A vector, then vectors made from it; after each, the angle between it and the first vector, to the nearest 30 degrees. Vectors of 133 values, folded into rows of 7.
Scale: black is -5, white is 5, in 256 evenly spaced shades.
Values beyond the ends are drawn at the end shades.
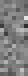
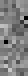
120 degrees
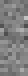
30 degrees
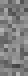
90 degrees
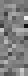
30 degrees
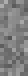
90 degrees
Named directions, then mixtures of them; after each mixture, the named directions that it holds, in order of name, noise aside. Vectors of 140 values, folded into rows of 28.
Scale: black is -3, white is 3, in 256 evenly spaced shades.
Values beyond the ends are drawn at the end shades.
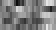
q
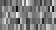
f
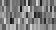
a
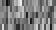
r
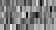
a, q, r.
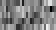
a, q, r.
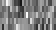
r.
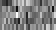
f, r.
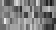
a, q.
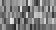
a.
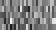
a.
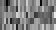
a, f, r.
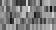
a, q.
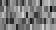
a, q, r.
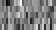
r.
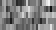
a, q.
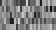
a, q.
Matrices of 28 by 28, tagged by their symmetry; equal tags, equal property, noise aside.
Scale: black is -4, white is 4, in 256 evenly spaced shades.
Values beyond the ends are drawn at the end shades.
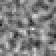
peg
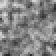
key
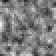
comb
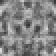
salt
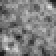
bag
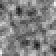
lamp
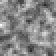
comb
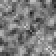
key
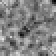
bag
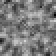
lamp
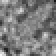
bag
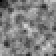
key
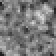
bag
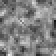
comb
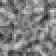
peg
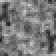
lamp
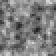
lamp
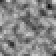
bag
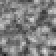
comb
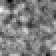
peg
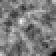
key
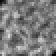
bag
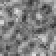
bag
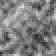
key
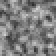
peg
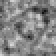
bag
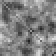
key
